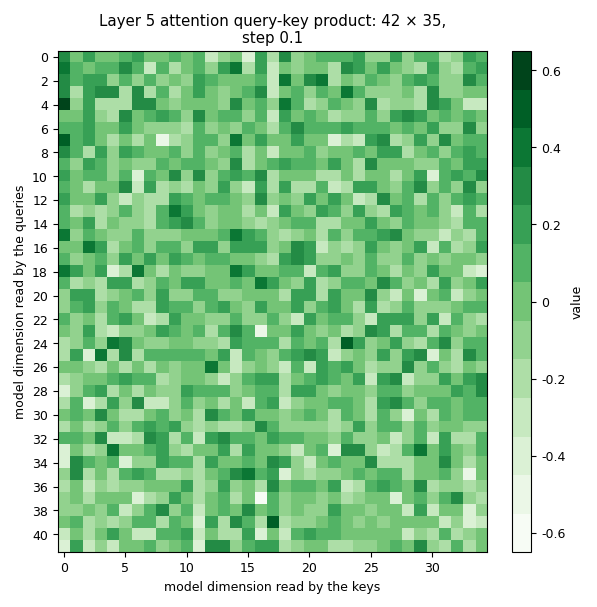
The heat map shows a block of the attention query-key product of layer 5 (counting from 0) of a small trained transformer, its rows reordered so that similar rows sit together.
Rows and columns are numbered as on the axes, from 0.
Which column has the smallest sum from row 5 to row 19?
17
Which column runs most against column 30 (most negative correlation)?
29
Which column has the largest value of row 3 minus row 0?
15
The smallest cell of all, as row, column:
37, 16
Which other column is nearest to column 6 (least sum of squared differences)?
30
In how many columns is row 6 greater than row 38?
18
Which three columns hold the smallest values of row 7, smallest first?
8, 22, 24
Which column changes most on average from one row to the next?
4
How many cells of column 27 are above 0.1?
9
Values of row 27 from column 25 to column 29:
-0.3 0.2 0.3 -0.3 -0.1
